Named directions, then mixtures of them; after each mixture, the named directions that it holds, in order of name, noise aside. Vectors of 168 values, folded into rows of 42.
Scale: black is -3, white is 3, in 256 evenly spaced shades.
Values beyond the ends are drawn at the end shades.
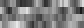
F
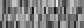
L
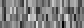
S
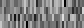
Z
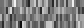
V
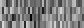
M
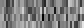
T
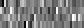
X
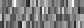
L, V.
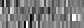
M, X.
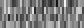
L, Z.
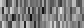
M.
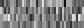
L, X, Z.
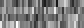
F, L.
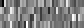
X.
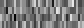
T, V, Z.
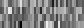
F, L, V.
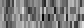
T.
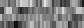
F.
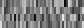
T, Z.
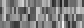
F, S.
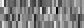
M, V, X.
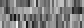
F, V, Z.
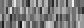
V.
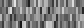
V.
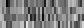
M, T.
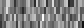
T, V, Z.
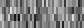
M, S, Z.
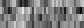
F, L.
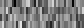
V.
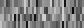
Z.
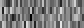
M.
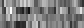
F, S, X.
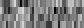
F, L, T.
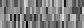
Z.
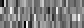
X.
